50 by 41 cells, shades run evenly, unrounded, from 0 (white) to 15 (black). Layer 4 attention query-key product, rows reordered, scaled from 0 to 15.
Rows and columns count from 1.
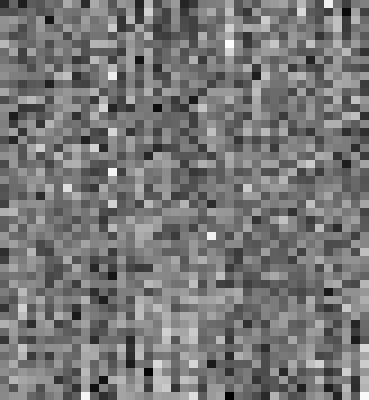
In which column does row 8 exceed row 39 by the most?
16
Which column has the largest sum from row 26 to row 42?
12
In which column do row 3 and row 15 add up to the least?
40
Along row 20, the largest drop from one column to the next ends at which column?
18
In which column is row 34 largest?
11
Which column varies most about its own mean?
13
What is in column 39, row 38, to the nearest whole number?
8
